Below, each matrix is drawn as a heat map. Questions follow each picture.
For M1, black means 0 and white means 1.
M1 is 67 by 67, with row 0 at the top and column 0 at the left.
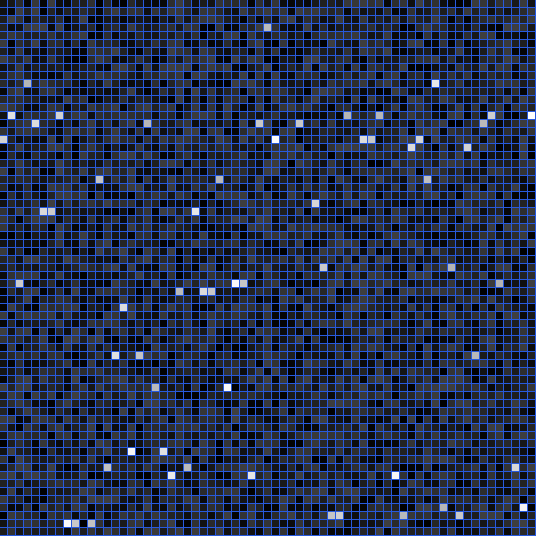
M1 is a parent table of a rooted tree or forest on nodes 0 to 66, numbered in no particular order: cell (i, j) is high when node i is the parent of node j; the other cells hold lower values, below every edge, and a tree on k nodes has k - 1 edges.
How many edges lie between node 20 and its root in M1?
4
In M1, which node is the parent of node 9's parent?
63
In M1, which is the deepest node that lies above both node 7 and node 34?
44
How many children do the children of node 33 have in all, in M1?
2
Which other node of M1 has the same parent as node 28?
19
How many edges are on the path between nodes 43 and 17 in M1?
3
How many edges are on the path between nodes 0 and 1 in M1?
4
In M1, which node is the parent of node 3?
10
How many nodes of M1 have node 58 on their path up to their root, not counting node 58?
7
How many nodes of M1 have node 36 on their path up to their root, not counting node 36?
10
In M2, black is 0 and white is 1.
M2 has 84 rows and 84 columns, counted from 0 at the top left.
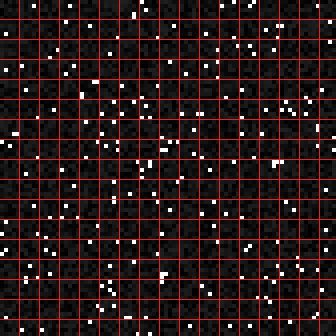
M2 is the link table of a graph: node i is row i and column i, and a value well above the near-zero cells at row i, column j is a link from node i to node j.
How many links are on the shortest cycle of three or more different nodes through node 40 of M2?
3
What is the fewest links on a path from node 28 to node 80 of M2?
5
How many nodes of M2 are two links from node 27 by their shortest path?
8
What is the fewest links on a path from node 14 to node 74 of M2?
6
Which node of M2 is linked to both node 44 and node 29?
node 35
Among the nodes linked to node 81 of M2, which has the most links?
node 62
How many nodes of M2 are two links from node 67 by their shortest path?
5
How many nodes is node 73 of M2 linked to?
2
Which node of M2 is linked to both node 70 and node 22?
node 6
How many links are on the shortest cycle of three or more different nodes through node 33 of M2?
8
